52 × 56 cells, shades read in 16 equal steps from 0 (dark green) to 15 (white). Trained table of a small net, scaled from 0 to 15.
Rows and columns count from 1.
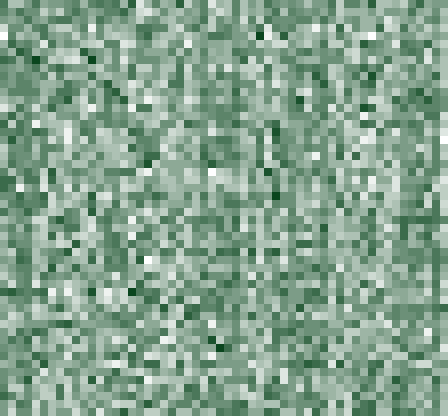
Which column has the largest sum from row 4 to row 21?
56
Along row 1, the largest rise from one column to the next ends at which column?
18
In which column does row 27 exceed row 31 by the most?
38
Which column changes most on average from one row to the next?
17
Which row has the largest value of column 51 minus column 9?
41
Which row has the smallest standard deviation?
3
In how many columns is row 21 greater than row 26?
26
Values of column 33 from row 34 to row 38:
9 5 9 6 6
